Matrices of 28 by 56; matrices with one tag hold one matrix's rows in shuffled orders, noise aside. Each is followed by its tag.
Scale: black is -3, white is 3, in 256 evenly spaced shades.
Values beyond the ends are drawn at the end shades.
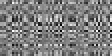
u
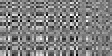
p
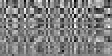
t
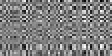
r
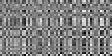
r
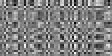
t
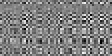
r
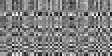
u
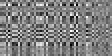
p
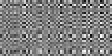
r
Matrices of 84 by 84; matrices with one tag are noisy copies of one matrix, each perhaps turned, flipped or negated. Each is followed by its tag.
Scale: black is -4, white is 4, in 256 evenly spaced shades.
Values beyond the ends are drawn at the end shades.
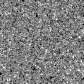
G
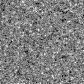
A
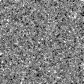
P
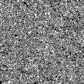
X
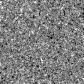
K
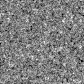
A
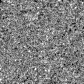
X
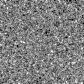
K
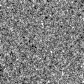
K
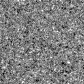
A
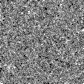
P
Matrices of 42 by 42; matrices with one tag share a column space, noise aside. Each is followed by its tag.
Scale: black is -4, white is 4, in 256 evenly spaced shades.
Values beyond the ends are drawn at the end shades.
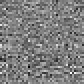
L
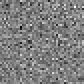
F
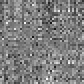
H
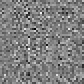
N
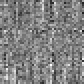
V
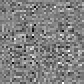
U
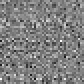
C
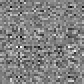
U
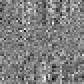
H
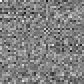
N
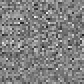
F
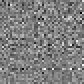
F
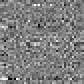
C
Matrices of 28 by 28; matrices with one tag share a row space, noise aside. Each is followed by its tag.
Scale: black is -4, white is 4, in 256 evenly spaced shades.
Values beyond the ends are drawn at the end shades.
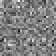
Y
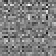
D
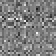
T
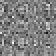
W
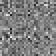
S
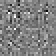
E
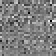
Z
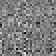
T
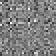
S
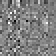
E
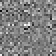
Z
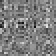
W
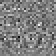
Y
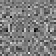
S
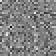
S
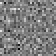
Y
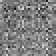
D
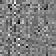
E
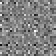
S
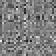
T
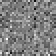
S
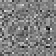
W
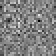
Y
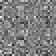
W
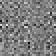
Z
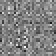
T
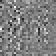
E
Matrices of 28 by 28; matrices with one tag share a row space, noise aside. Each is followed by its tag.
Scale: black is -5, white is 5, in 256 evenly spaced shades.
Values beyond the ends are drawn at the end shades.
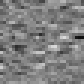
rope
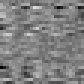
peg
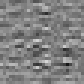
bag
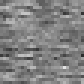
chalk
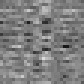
bag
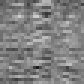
bag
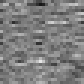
rope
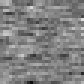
chalk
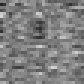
rope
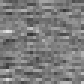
chalk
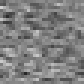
peg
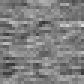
chalk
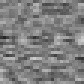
peg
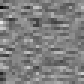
peg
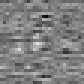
bag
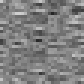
rope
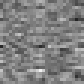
rope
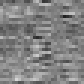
bag
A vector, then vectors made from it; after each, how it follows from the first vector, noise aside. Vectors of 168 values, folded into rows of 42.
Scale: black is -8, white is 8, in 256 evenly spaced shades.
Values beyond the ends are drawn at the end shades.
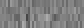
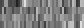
wrapped around, negated, scaled up.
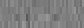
shrunk.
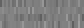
wrapped around, negated, partly zeroed.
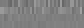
wrapped around, negated, partly zeroed.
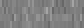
wrapped around, negated, partly zeroed.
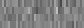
reversed, negated.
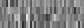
negated, scaled up.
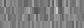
reversed, negated.
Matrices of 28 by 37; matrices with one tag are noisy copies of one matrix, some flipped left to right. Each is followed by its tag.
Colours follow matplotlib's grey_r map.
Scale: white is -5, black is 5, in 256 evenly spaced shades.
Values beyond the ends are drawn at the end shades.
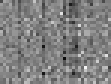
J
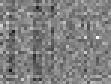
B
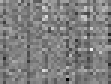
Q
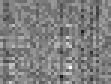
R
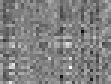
R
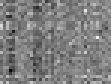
B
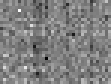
J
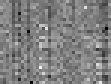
R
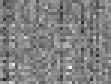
R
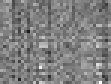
R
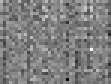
Q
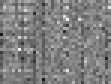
Q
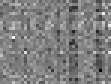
B
